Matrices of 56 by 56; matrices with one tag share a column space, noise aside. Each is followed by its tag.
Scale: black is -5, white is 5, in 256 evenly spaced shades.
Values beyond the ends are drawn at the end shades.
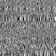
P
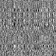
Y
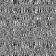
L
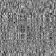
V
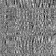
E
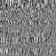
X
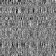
L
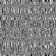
L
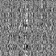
Y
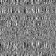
L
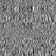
P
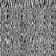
E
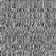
Y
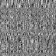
E
